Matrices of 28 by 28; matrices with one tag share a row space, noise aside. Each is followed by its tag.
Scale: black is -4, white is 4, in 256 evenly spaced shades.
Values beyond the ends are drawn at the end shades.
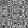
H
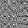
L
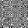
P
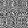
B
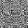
P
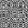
H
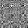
P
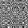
H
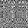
B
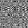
H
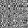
L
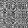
B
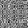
L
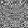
P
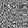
L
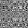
H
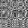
H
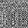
B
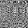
H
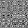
H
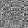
P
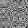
H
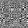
P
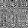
B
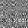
B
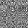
B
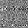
B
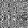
L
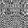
P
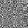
L
